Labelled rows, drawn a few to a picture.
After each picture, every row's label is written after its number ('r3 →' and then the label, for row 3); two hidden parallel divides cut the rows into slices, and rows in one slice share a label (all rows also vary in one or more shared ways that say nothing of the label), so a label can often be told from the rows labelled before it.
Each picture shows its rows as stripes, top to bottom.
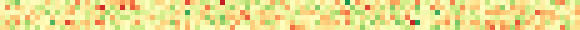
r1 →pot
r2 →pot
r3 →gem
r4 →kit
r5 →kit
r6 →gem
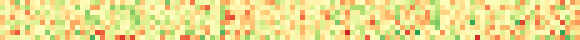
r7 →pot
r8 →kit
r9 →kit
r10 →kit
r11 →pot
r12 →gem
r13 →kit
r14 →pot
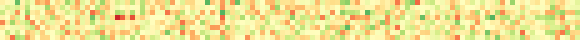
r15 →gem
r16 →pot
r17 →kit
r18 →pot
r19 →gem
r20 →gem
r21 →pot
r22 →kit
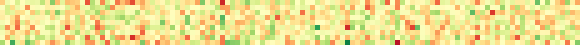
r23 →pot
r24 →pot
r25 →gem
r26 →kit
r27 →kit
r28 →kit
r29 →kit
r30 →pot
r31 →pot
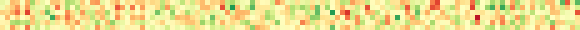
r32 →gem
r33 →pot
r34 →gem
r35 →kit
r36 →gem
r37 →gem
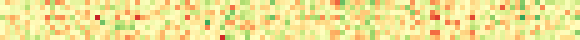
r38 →kit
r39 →kit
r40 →pot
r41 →kit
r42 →kit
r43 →kit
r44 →gem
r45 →pot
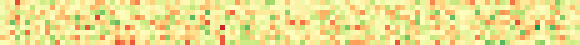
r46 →gem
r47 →gem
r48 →kit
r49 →kit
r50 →gem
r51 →pot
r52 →kit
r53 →pot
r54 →pot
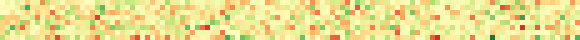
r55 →gem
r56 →kit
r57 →pot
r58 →kit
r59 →gem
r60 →pot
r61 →pot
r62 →gem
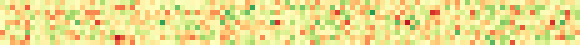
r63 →kit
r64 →pot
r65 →kit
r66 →pot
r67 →kit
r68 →pot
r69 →gem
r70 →pot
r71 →pot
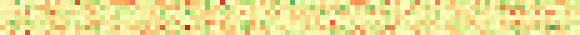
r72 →pot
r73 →kit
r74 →gem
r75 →gem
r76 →gem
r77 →gem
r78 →gem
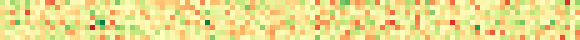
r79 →gem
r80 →gem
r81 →gem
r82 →gem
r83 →kit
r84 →gem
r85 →gem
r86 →pot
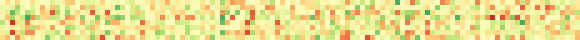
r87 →kit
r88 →gem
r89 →pot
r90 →kit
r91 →kit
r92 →gem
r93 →kit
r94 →pot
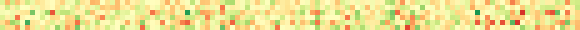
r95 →gem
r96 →pot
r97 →pot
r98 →gem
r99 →gem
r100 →kit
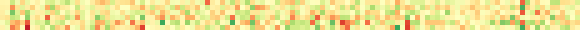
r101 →pot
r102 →kit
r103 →pot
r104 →gem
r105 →pot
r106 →kit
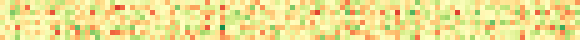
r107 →gem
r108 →pot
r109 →pot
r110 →pot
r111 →pot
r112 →kit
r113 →pot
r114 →pot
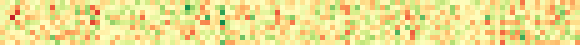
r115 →pot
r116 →gem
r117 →kit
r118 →kit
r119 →kit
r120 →pot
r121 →kit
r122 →kit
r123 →kit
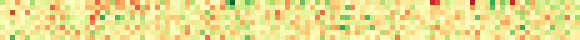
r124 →pot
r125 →pot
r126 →kit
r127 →kit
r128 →gem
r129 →kit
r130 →gem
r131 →pot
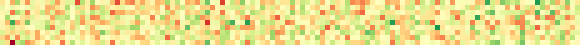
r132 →pot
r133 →gem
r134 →gem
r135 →gem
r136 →pot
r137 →gem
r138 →kit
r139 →kit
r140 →kit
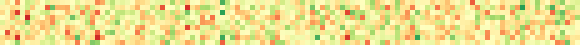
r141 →kit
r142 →kit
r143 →kit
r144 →gem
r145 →gem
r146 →kit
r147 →kit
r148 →kit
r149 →pot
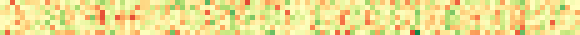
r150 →kit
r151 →kit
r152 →pot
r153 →pot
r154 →pot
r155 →pot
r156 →kit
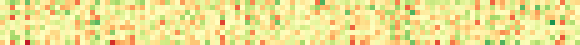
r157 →pot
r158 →kit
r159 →pot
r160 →kit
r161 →pot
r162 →pot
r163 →gem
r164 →pot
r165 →pot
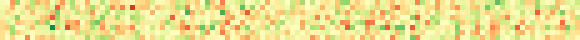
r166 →gem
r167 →gem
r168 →kit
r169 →gem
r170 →pot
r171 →gem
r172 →pot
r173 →gem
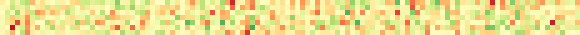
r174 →kit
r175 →kit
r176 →pot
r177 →pot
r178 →gem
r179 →gem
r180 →kit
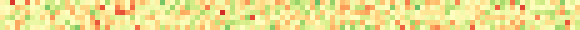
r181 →gem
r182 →pot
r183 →pot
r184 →gem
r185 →pot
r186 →kit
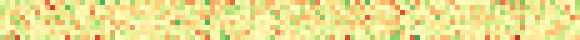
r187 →kit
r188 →pot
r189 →gem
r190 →pot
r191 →gem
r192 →pot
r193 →kit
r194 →kit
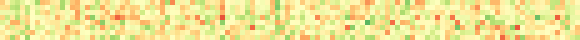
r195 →pot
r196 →pot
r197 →pot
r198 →pot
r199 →kit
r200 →gem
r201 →gem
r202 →kit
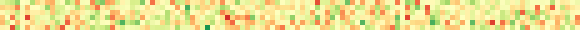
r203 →pot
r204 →gem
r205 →pot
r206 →gem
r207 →kit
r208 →kit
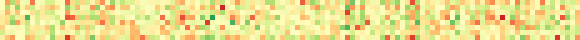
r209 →kit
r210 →pot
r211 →kit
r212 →gem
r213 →pot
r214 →gem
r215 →gem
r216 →kit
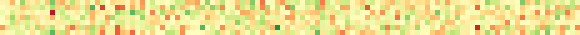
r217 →kit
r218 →pot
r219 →gem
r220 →pot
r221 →gem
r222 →pot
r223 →pot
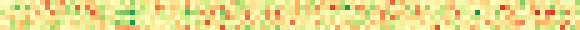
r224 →kit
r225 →gem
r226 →kit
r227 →kit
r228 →gem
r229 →pot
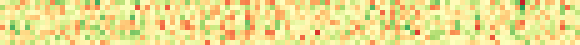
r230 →pot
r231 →kit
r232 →kit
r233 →kit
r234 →pot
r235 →pot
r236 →gem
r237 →kit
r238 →pot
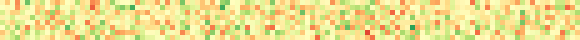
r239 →kit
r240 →kit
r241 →kit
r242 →pot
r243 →kit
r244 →pot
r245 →pot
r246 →pot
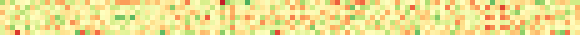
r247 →pot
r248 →kit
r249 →gem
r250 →kit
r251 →pot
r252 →kit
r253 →kit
